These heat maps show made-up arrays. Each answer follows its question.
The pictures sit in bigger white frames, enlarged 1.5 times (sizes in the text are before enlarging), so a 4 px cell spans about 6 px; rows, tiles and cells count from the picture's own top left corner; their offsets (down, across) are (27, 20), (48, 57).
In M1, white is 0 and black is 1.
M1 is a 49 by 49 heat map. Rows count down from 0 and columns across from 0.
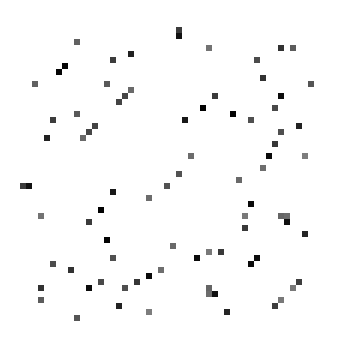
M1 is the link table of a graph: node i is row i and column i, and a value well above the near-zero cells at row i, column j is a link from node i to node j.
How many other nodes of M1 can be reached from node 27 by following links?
5
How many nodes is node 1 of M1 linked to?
1
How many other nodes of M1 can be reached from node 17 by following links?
9
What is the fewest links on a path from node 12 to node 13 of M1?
4
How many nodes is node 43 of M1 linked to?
5
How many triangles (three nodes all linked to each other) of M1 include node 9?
0
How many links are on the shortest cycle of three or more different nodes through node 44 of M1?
5
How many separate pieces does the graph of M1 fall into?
12
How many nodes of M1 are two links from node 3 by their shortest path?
4
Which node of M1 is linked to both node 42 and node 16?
node 46
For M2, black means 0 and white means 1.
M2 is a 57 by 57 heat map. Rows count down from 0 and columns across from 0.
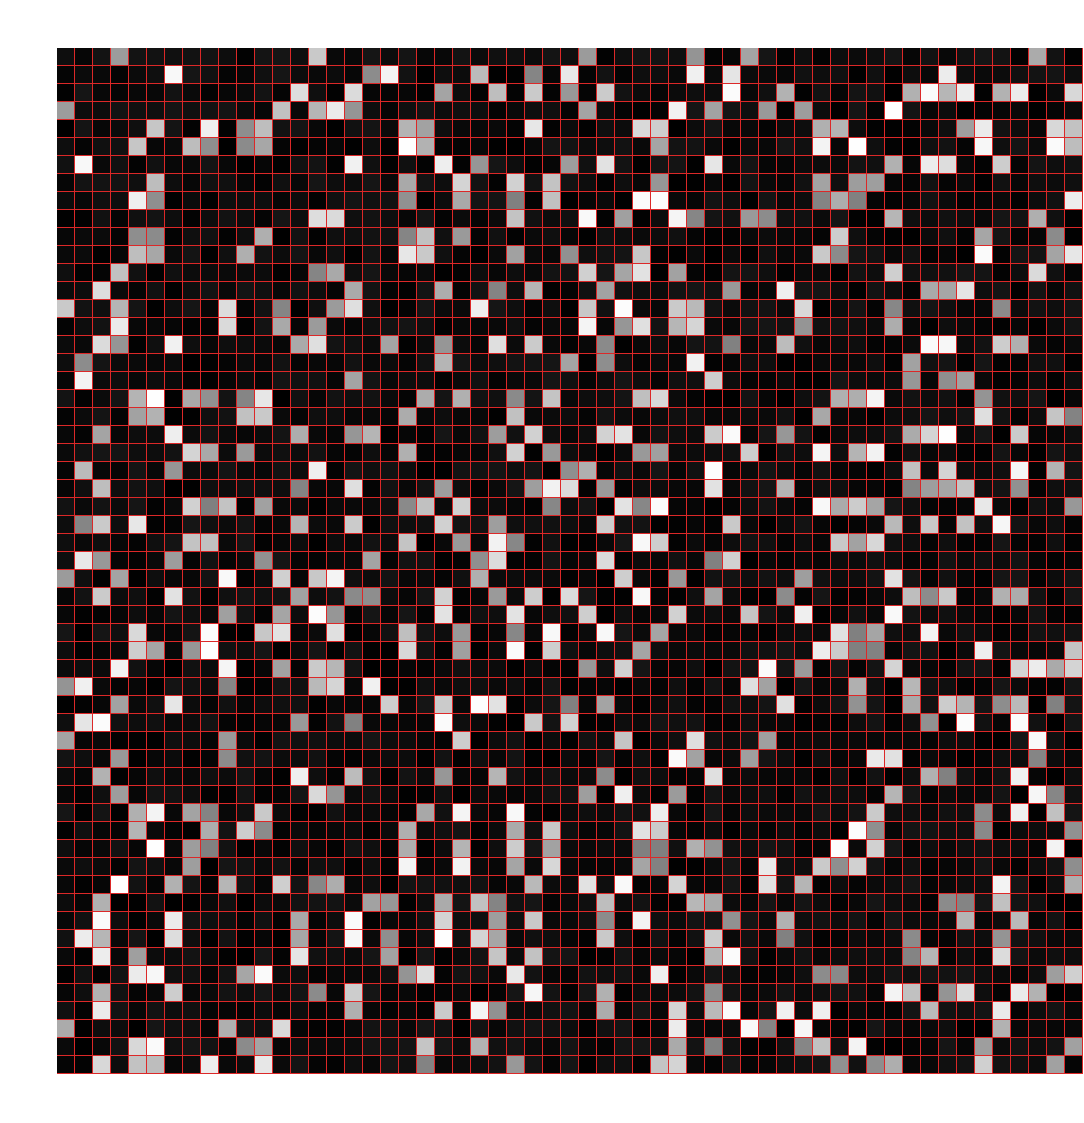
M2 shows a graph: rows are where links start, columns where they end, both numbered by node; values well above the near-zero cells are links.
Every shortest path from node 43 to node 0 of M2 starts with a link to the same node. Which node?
node 44
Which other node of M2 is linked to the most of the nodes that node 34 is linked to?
node 46
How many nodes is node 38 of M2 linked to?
7
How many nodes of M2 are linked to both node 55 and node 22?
3
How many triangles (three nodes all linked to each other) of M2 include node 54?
8
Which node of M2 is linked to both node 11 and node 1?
node 28
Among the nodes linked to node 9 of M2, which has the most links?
node 25
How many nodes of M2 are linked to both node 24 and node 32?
3
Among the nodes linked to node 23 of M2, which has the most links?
node 36
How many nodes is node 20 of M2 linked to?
10
